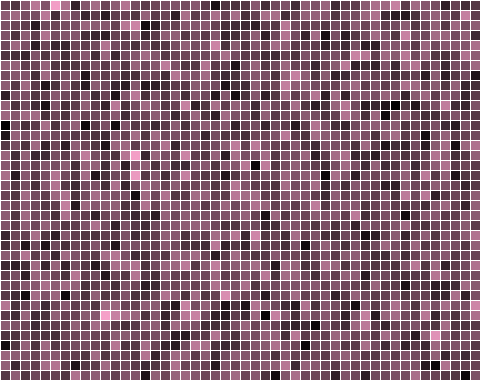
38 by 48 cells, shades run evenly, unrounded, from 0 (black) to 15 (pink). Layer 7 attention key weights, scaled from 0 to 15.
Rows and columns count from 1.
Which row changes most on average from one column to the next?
32
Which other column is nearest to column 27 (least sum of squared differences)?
35
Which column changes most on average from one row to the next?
14
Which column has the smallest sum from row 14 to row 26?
46
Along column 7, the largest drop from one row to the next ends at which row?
30
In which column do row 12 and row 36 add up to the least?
22
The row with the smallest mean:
13
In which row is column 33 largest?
27
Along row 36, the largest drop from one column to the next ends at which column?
16
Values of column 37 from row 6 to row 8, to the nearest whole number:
11 4 8
